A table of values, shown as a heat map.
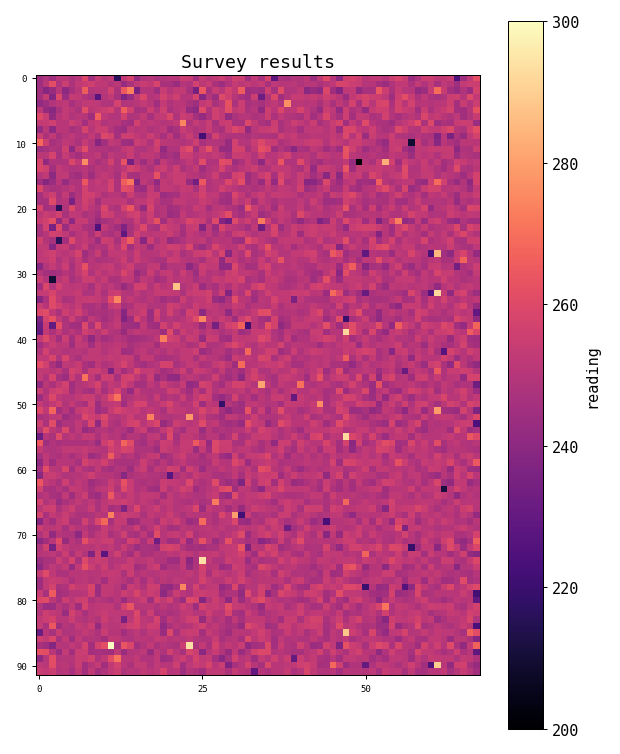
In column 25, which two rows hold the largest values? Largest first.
74, 37
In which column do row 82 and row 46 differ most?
7
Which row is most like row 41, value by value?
77
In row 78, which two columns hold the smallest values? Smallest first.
50, 56
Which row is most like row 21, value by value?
82
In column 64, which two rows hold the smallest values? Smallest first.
0, 29
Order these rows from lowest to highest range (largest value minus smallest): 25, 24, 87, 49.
24, 49, 25, 87
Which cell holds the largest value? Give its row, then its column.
87, 11
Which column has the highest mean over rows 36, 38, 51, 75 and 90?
61
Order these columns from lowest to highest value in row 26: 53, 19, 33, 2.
2, 33, 19, 53
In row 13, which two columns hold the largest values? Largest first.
53, 7
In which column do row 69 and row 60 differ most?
38
